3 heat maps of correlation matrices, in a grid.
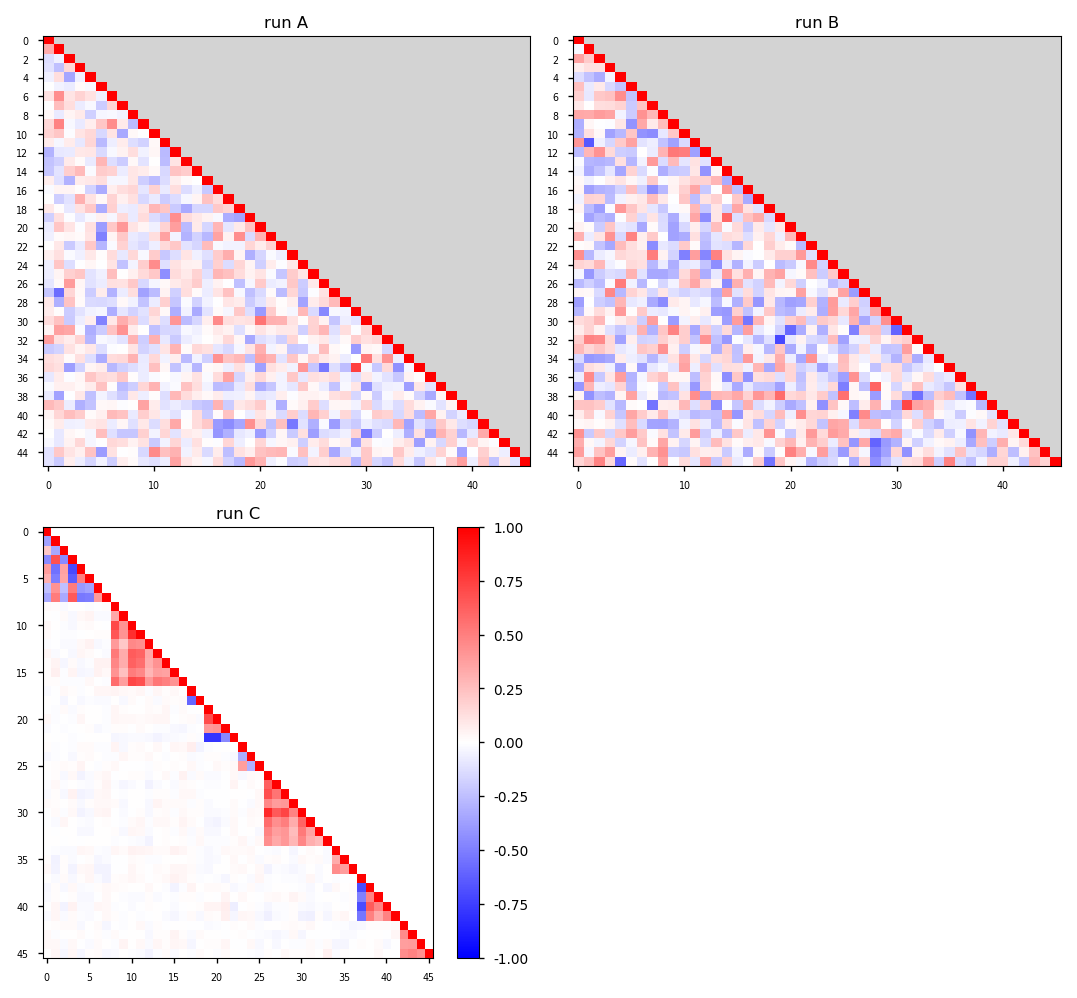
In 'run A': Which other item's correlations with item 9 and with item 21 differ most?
5
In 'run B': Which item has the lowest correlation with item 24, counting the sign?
13
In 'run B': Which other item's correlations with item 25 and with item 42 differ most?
14
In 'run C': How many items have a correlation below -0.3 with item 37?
4
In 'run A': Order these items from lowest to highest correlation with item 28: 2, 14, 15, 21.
14, 15, 21, 2
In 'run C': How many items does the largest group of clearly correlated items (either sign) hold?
9
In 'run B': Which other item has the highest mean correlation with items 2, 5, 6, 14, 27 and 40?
21
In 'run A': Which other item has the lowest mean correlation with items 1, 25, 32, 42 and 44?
27
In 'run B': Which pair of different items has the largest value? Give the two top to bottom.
31, 39
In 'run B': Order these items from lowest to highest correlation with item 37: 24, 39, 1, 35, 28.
35, 39, 24, 1, 28
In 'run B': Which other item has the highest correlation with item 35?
45
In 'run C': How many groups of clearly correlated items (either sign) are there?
9
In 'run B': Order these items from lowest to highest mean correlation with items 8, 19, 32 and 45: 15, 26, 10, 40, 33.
26, 15, 10, 40, 33
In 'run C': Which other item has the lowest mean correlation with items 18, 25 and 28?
17
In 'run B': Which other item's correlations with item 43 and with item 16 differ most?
28
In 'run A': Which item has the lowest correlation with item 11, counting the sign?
25
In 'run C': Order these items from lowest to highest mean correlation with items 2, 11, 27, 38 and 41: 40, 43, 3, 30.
3, 43, 30, 40
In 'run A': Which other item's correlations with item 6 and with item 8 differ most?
9
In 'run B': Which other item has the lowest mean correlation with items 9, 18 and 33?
20
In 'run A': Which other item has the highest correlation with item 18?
21
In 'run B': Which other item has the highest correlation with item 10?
12
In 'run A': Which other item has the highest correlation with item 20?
30
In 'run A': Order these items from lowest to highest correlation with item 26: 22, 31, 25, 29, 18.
29, 18, 22, 25, 31
